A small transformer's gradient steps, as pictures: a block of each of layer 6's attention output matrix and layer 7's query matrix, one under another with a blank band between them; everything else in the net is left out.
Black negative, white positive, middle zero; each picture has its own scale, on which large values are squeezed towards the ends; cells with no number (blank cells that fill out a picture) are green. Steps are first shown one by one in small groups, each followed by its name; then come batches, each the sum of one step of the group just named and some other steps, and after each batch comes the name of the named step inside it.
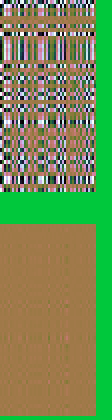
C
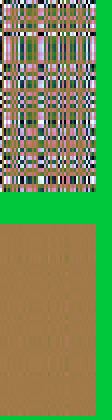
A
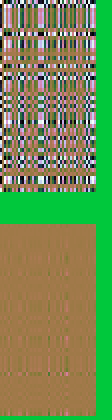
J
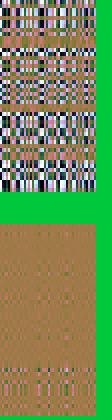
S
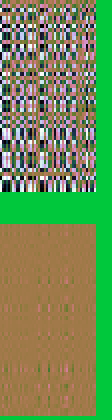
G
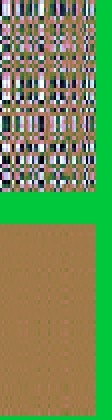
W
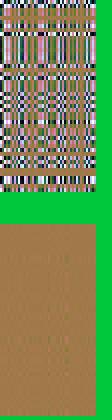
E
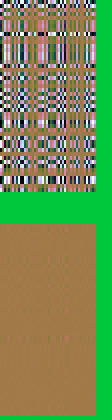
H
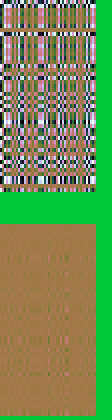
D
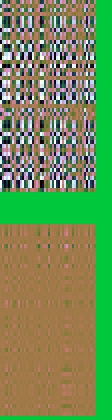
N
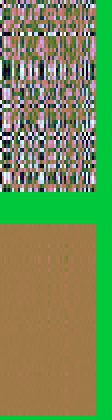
A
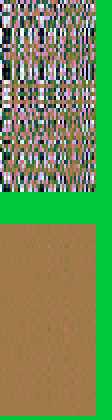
C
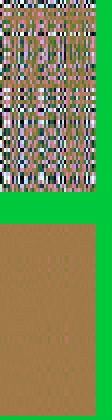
H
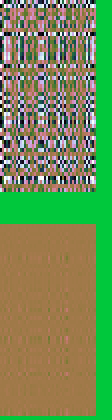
D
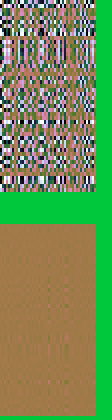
C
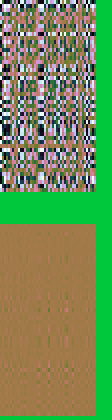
A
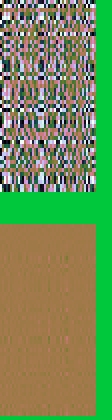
D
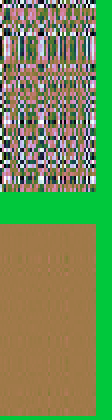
A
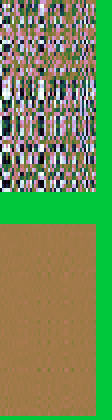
W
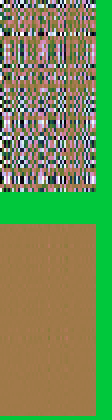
H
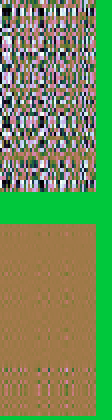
S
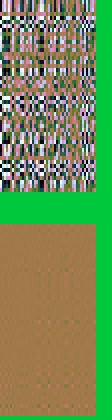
W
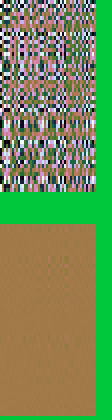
H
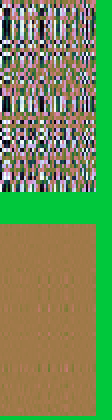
G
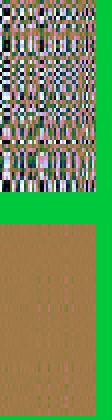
G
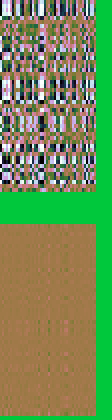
W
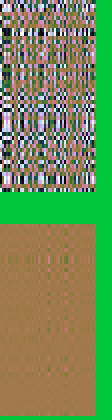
H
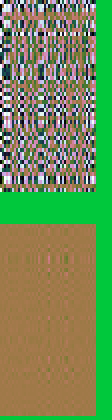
E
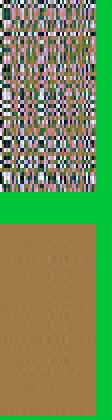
E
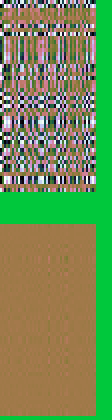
E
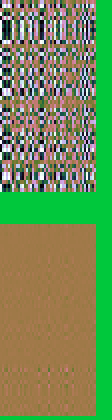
S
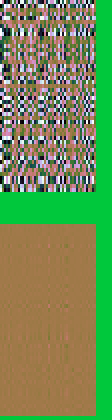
C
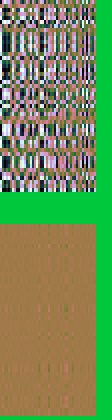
G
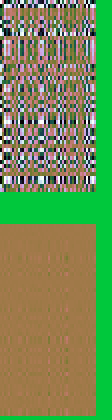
D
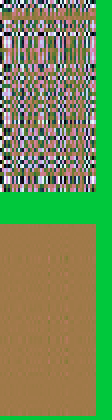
E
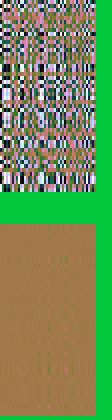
H
